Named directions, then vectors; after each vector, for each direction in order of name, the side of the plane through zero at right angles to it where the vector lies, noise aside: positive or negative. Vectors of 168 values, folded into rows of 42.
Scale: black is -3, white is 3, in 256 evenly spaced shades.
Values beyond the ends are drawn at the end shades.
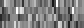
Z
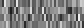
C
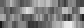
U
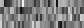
negative, negative, negative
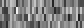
negative, positive, positive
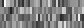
positive, positive, positive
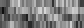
negative, positive, positive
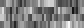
positive, positive, negative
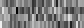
positive, negative, negative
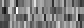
negative, positive, positive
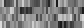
negative, negative, negative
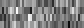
negative, negative, positive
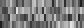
negative, positive, positive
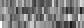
positive, negative, negative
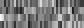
negative, positive, negative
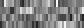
positive, positive, positive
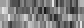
positive, negative, negative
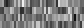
negative, negative, negative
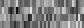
positive, positive, negative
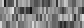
negative, negative, negative
